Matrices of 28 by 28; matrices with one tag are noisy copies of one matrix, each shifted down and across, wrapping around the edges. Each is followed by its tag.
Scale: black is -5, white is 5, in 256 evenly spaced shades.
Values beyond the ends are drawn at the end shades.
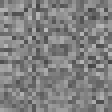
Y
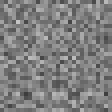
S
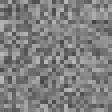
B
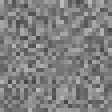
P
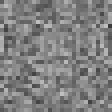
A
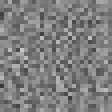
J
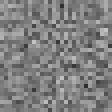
A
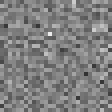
S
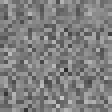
J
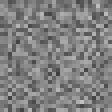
S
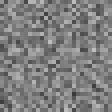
S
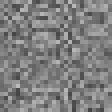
Y
